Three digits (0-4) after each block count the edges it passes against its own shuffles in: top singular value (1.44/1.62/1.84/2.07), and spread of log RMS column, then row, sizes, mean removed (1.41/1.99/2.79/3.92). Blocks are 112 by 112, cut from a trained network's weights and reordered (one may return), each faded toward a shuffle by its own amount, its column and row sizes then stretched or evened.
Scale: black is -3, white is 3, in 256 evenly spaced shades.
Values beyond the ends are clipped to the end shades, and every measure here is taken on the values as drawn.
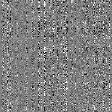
2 4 2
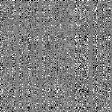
3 4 3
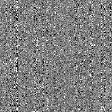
2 3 1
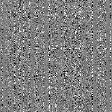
1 4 1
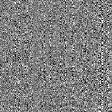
3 3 0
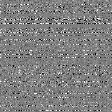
1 1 4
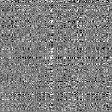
4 3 4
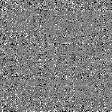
0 3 3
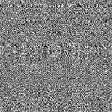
4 0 3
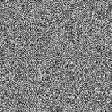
4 0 0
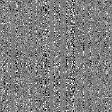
1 4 1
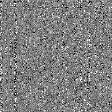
1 3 1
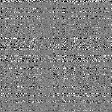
0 3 4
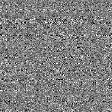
1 1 3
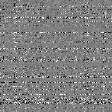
1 2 4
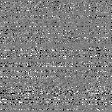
0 2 4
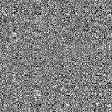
4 2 2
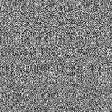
4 0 2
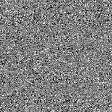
1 0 2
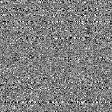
4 1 3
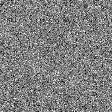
1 0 1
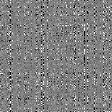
4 4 3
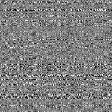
4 0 4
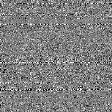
3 1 3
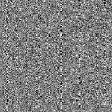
4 3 1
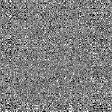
3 3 3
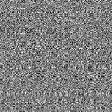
4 0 3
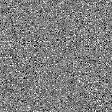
1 1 2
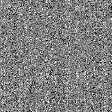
0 2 1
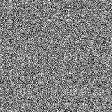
3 0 1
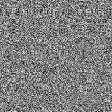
4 0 1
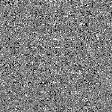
1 1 2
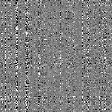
3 4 3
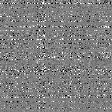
0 2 4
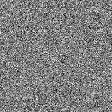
3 0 0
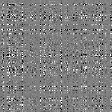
4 4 4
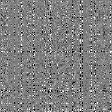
3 4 3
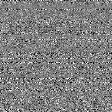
2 0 4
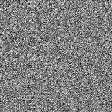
2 0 0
